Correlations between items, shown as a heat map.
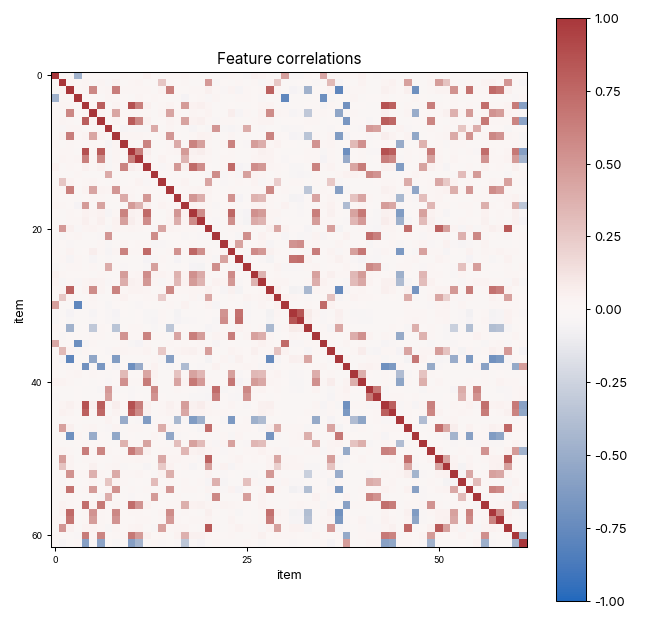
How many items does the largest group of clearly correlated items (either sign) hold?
13
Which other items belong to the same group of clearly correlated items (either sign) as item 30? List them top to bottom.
0, 3, 35
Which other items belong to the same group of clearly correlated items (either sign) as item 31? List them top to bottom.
22, 24, 32
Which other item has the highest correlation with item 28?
2
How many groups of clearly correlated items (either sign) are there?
7
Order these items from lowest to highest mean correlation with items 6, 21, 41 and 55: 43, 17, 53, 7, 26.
26, 17, 43, 53, 7
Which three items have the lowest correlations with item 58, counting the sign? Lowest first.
37, 47, 33
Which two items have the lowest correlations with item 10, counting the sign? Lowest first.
38, 61
